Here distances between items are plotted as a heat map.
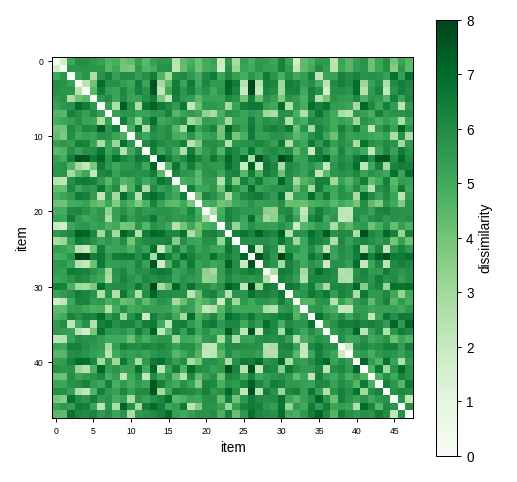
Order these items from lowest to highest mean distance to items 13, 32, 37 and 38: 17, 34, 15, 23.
17, 34, 15, 23
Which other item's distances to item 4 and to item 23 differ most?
36
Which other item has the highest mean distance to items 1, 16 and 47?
30
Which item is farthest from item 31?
13
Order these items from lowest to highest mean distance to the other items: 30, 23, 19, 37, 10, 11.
19, 37, 10, 11, 30, 23
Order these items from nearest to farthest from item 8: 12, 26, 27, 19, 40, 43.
40, 19, 43, 27, 12, 26
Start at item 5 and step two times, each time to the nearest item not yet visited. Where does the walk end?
35
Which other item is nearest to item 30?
25
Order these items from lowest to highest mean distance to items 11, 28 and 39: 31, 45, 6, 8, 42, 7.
7, 6, 8, 31, 42, 45
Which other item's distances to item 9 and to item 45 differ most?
47
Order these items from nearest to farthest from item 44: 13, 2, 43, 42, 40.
2, 42, 43, 40, 13
